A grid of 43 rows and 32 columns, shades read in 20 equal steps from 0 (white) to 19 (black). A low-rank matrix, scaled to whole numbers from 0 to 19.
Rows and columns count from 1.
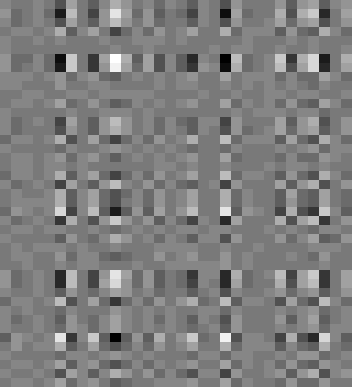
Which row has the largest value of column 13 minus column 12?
7
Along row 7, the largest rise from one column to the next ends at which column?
30
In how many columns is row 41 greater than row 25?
14
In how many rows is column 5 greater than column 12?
21
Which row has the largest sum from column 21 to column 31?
2
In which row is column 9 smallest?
38
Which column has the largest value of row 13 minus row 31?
11
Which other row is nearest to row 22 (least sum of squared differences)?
23
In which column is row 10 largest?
29
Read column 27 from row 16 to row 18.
7 10 9
